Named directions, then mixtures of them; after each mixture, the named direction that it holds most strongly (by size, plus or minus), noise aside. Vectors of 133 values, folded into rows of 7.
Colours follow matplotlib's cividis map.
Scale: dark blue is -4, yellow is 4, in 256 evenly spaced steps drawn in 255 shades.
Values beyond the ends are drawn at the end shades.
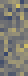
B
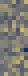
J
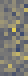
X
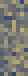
J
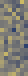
B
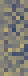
X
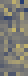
B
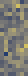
B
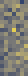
B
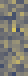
J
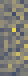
X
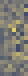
X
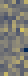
J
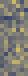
B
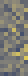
X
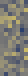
J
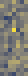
B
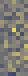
X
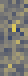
X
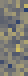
X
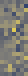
X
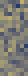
B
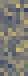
B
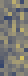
B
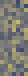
X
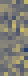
J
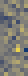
J
